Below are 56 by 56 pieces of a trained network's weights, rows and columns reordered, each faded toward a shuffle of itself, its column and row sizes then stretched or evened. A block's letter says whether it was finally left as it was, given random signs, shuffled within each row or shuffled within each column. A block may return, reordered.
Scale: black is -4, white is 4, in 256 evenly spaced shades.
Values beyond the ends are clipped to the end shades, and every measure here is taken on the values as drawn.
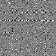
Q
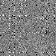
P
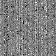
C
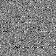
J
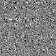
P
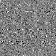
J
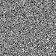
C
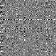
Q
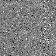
C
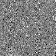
C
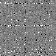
P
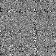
P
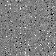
C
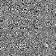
P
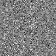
C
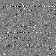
J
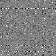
Q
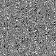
C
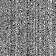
C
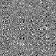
Q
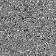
J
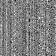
C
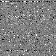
J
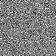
J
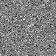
J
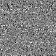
J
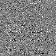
P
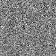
J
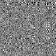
Q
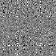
P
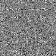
J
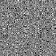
Q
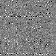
Q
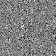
C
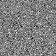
J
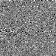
J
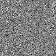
C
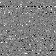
J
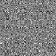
Q
